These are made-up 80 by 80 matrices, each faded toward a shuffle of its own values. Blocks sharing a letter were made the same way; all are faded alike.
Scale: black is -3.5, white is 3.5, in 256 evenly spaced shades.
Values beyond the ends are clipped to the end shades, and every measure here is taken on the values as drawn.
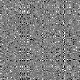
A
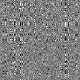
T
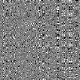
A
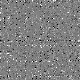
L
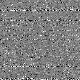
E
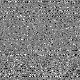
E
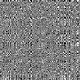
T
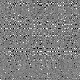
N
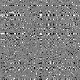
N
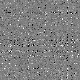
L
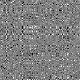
A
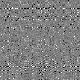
N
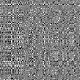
T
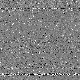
E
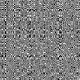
T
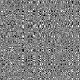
T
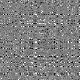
N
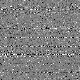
E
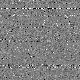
E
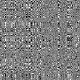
T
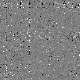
L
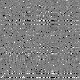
N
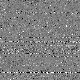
E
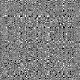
A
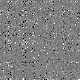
L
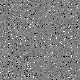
L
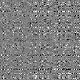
N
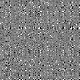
A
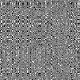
T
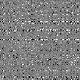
N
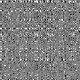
N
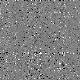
L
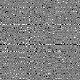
N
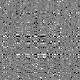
N
